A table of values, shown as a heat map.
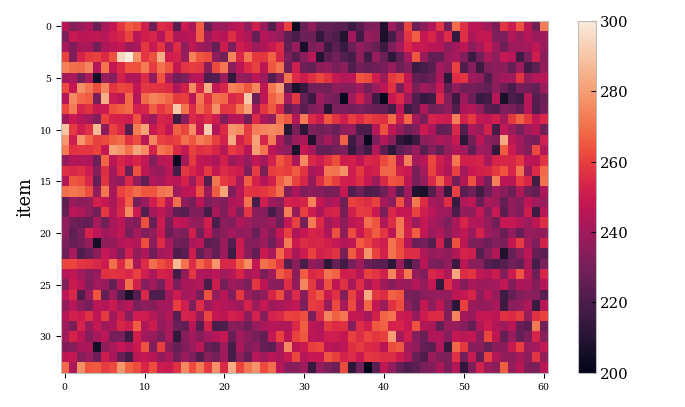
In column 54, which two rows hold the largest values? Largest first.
15, 14
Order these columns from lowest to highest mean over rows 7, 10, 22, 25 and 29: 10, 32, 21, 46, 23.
46, 32, 21, 23, 10
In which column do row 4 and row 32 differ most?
8
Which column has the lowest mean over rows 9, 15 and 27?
59
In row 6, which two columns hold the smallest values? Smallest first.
29, 30
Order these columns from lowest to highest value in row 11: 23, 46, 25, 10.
46, 10, 25, 23
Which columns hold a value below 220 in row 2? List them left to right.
30, 33, 35, 40
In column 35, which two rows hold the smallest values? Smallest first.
7, 1
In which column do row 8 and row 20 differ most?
14
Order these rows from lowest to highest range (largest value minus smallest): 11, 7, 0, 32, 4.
32, 4, 0, 11, 7
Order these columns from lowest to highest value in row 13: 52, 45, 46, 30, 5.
45, 52, 46, 5, 30
